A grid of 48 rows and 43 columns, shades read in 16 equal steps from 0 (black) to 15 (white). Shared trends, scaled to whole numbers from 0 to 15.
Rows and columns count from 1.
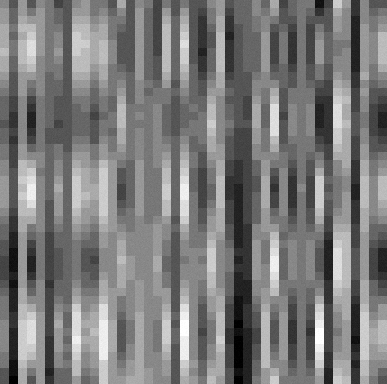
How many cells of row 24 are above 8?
17
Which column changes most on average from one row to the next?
4
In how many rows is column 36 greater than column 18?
26
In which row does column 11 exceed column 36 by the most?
1
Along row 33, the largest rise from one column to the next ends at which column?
38
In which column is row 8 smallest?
40
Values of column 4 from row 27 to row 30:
11 10 7 6
